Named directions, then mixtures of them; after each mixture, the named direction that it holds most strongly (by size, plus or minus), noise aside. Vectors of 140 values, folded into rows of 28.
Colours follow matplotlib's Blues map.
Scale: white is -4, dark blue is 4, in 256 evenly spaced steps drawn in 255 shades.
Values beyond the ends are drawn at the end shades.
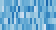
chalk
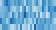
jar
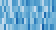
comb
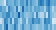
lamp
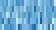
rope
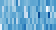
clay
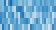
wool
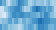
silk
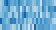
jar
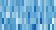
rope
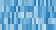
chalk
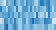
lamp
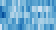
silk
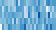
clay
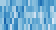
lamp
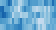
silk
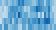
silk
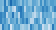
wool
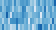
rope
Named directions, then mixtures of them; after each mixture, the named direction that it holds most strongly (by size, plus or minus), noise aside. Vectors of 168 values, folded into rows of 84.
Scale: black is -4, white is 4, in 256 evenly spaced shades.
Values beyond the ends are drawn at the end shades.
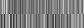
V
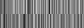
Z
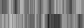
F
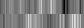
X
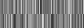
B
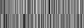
Z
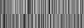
Z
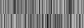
B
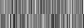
B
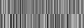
V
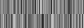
B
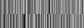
Z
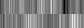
X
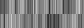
F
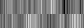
X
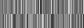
B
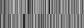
Z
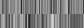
B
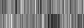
F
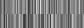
Z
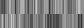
F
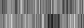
F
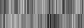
F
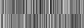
Z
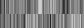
X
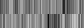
X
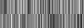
Z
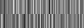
Z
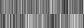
X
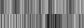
F
